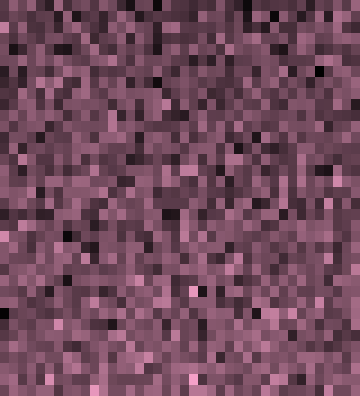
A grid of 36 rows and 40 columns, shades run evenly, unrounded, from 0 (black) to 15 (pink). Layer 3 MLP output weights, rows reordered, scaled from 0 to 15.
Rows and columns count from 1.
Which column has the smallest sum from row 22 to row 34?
38
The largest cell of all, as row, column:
35, 22
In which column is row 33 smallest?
25
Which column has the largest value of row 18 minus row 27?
12
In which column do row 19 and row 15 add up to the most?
3
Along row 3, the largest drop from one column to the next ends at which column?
2
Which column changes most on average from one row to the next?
29
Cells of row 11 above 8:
8
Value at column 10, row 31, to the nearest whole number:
9
